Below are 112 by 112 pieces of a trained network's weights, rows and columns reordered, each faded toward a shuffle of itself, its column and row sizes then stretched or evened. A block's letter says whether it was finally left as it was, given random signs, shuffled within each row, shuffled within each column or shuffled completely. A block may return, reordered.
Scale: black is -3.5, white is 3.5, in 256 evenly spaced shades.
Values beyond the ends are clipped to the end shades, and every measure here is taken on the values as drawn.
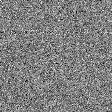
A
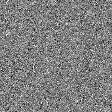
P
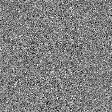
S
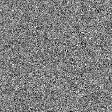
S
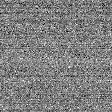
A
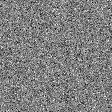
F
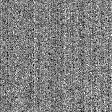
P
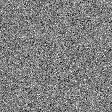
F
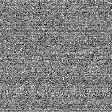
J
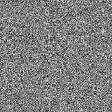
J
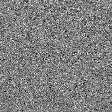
A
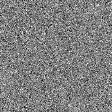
P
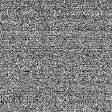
J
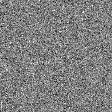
P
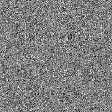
J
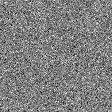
F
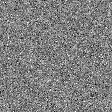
F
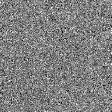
S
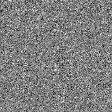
S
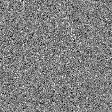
P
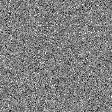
P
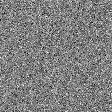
F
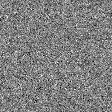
A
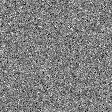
F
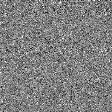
S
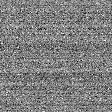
A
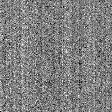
J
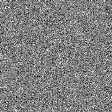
S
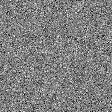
A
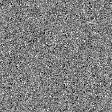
S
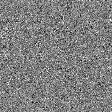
A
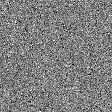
F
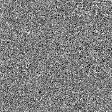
S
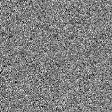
J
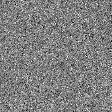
P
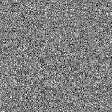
J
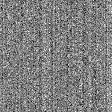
P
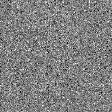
S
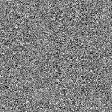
J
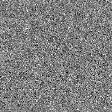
S
